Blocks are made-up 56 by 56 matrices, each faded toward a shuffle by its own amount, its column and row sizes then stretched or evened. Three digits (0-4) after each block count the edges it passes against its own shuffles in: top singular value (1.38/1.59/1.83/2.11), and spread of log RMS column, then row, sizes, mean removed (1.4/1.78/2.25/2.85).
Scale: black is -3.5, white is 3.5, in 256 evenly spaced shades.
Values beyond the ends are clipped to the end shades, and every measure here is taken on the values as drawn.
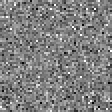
0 0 1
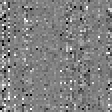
0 4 1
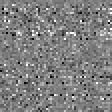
1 1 3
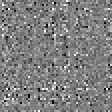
0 3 3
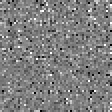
0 1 2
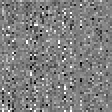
1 4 0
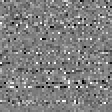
0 0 4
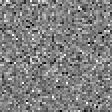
3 0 0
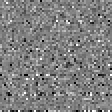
1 0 3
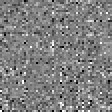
2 2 3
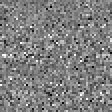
0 0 2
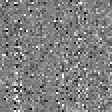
2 3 0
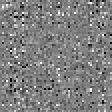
1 3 2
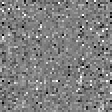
1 3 1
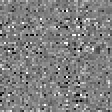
0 2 3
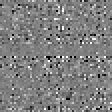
2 2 4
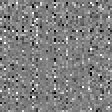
1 4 2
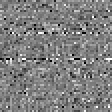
3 0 4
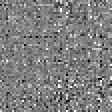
1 3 3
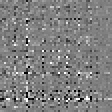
1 3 4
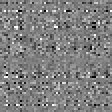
3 2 4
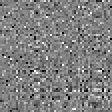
4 0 1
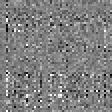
3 3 3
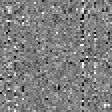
3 3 0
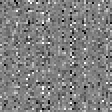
3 4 2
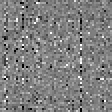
3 3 1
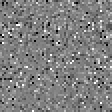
0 0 2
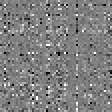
1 4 3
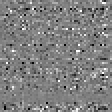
1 1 4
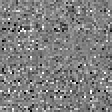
1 1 3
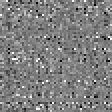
0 2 3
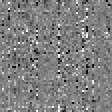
2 4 1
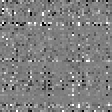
1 3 4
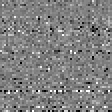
1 1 4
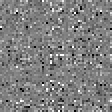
1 3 3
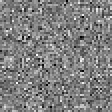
3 1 1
